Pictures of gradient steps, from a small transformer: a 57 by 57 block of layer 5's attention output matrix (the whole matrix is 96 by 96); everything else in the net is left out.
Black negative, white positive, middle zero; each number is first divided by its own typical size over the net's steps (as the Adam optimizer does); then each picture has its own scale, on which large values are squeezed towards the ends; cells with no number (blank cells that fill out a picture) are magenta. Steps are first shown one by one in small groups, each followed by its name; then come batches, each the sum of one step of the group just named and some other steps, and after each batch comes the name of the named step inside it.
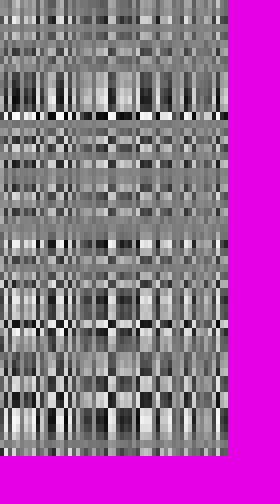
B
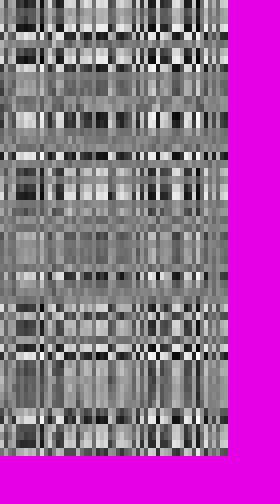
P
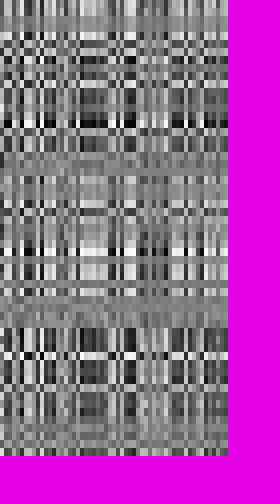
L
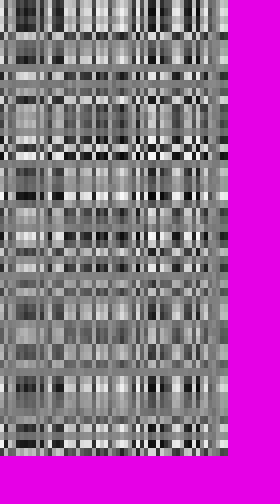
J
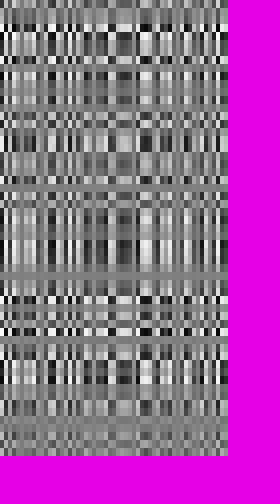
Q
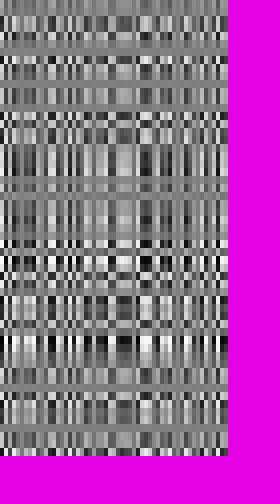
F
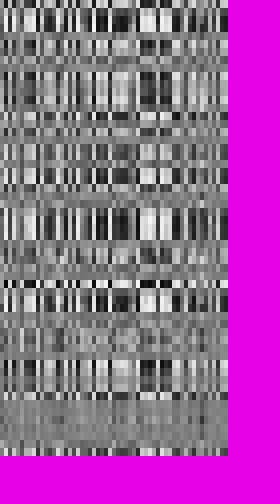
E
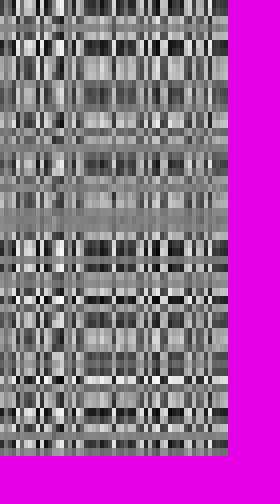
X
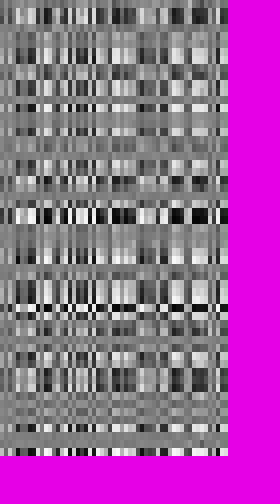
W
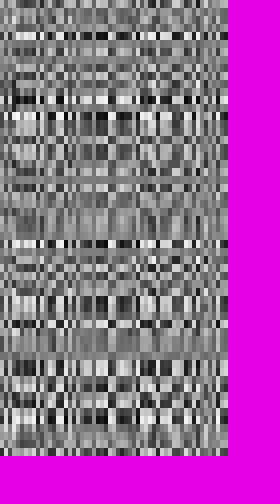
B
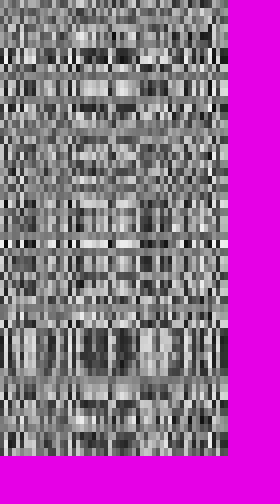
F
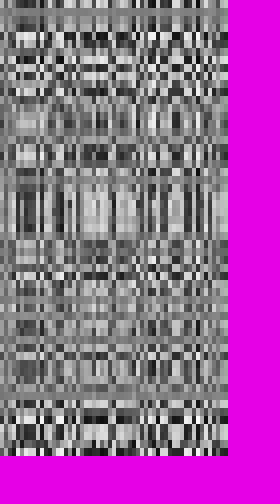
P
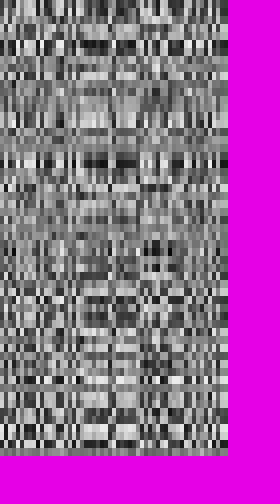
X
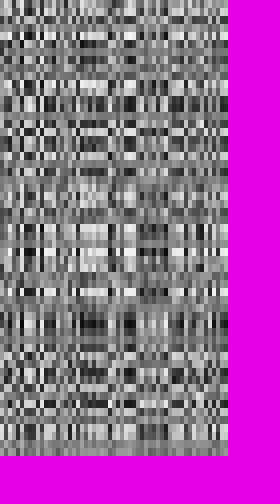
L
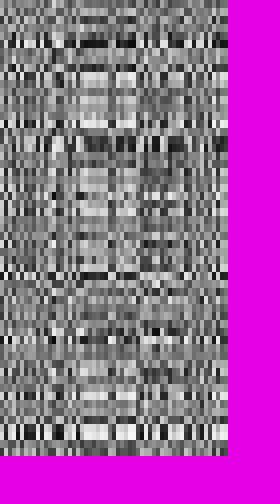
F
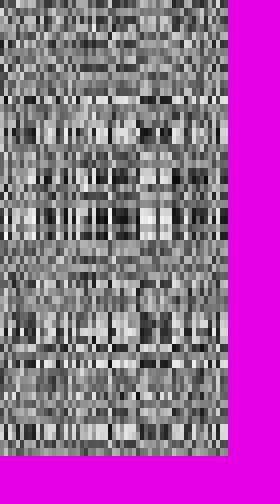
E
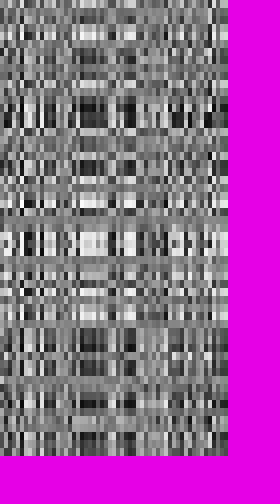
L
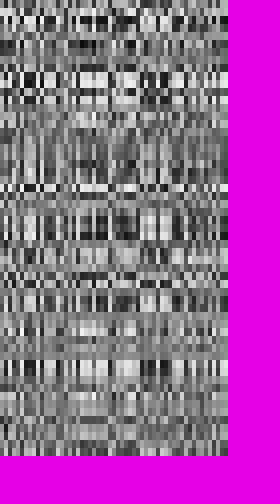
E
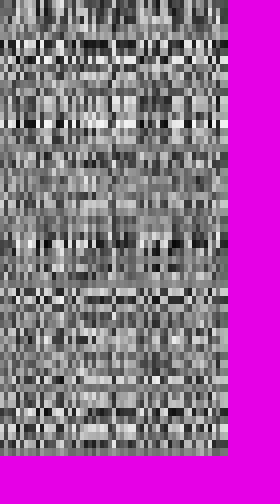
X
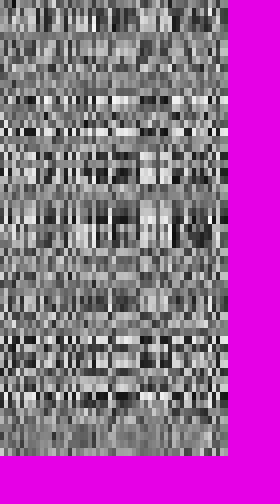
E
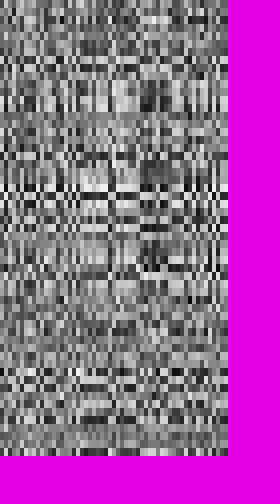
W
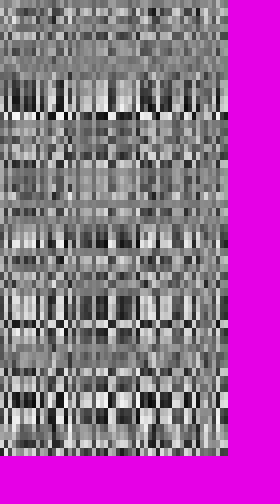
B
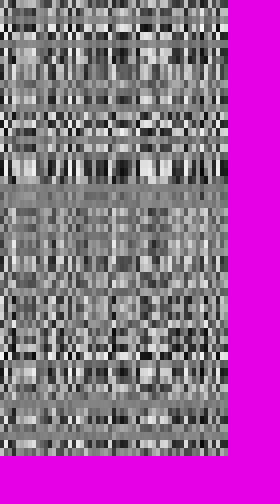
Q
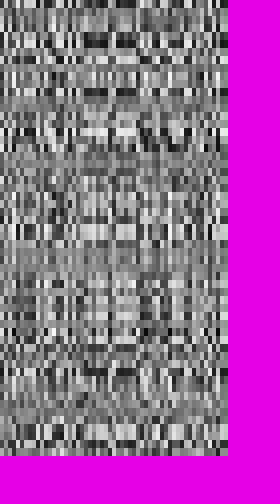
Q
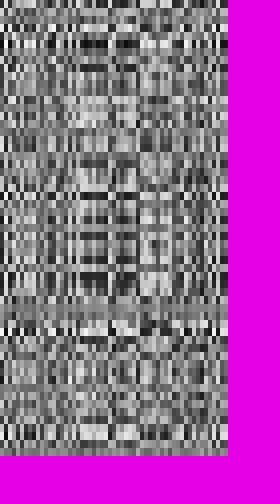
Q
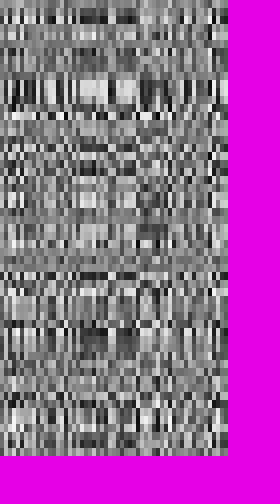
B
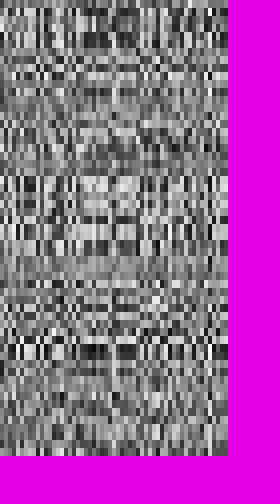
Q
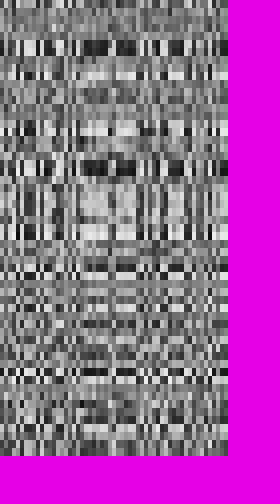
X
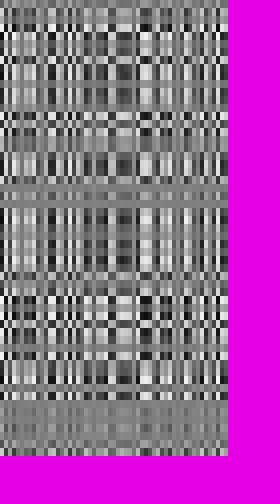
Q
